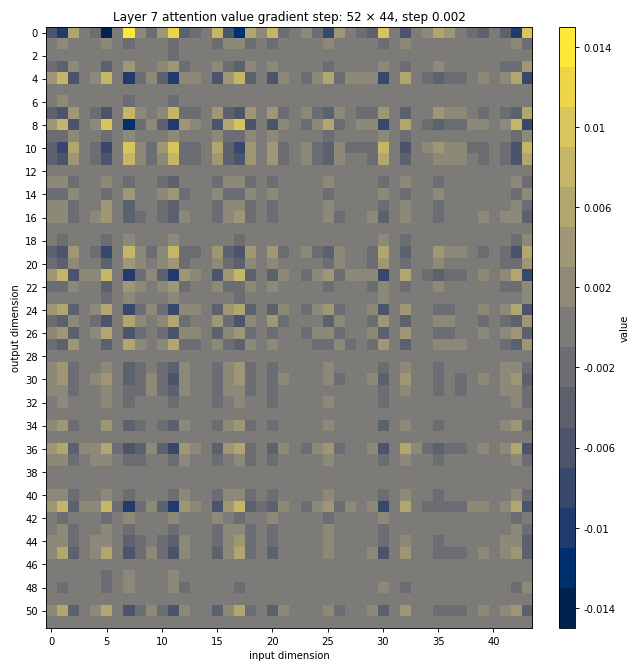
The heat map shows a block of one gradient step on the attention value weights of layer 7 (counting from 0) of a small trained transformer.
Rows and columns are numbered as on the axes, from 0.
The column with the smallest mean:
11
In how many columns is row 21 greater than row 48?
20
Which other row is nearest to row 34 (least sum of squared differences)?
29
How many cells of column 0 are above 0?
19
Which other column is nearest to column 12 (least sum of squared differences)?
41
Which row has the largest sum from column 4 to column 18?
10
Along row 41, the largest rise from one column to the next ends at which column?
12
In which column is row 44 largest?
17
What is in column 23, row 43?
0
